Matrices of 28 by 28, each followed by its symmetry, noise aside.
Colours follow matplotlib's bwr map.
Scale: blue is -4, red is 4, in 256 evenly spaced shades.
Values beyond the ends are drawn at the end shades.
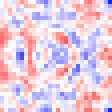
mirrored top to bottom.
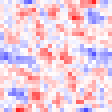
same after a half turn.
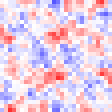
same after a half turn.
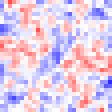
same after a half turn.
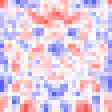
mirrored left to right.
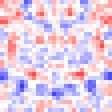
mirrored left to right.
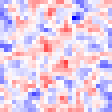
same after a half turn.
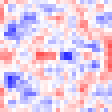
mirrored top to bottom.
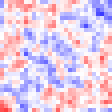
symmetric across the other diagonal.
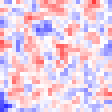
no symmetry.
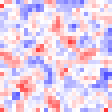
symmetric across the other diagonal.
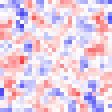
same after a half turn.
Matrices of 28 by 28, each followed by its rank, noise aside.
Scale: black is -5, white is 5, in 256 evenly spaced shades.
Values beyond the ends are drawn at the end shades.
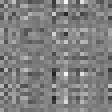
two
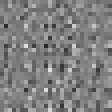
three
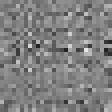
three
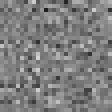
five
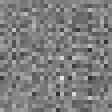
four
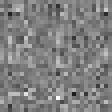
four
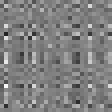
one
